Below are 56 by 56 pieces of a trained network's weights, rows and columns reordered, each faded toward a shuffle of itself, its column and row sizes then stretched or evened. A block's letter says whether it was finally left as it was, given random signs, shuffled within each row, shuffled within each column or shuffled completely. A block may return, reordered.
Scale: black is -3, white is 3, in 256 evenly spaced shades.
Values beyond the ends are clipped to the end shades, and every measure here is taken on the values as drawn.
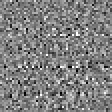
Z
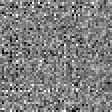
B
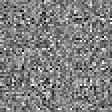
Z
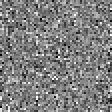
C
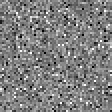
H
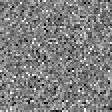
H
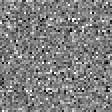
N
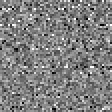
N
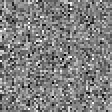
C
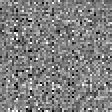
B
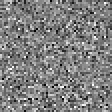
N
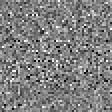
N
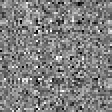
Z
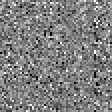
C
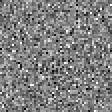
H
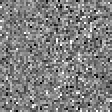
C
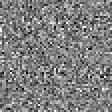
N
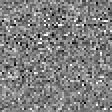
N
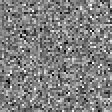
C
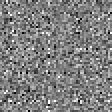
B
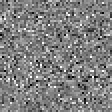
N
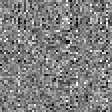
Z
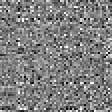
Z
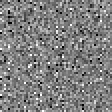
C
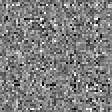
B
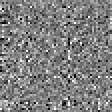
Z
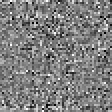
B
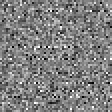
N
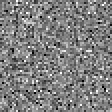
H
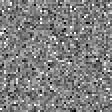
H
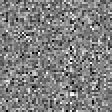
C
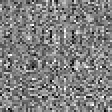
Z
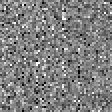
C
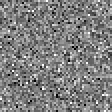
H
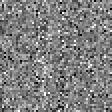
C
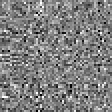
Z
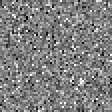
H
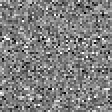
N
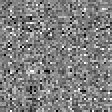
Z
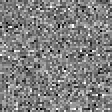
N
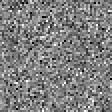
H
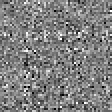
B
